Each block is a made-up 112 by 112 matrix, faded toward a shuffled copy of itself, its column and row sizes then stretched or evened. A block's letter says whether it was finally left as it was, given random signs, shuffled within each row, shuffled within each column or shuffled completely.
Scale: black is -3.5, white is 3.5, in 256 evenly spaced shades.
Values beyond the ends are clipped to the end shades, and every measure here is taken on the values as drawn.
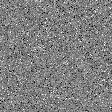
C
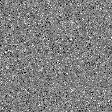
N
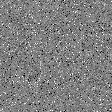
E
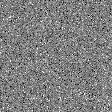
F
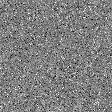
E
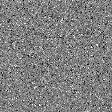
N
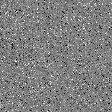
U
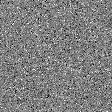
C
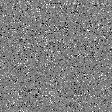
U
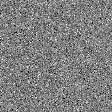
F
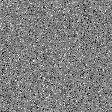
F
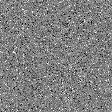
F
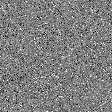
N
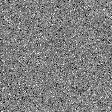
F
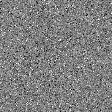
F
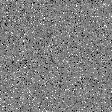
N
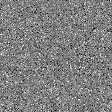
N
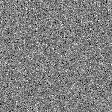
C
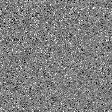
N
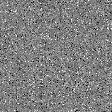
U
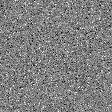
C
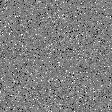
E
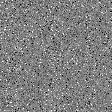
F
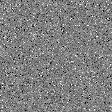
E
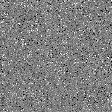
U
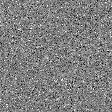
E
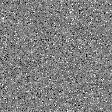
N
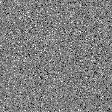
N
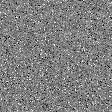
C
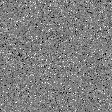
E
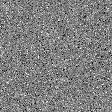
C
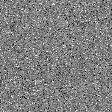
F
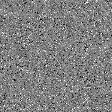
N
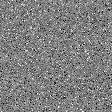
C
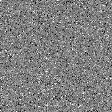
U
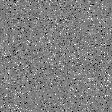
U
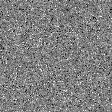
E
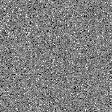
U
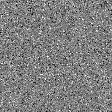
E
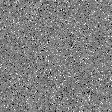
C
